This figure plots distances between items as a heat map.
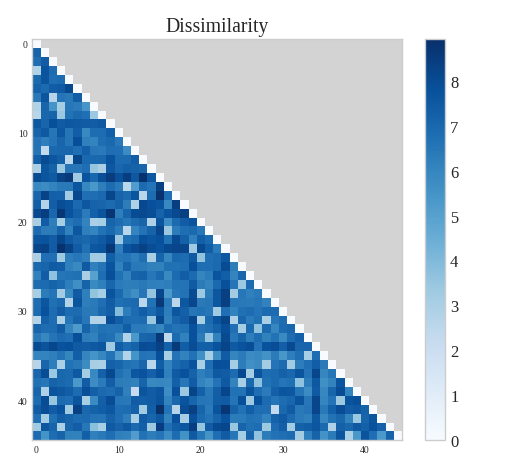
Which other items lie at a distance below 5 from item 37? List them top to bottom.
2, 6, 26, 40
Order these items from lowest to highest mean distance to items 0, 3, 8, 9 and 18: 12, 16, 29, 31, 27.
31, 12, 16, 27, 29
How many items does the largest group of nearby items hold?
11
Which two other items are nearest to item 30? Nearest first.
22, 10
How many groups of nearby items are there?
10
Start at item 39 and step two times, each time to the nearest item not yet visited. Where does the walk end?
1
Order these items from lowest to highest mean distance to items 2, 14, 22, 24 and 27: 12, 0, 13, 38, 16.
0, 38, 16, 12, 13
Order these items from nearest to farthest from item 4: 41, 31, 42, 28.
41, 28, 31, 42
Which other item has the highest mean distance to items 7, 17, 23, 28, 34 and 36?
15
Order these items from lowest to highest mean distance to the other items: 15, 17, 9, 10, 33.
33, 10, 17, 9, 15
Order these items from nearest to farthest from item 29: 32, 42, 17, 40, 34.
17, 32, 40, 42, 34
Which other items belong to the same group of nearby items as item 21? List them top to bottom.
11, 16, 33, 35
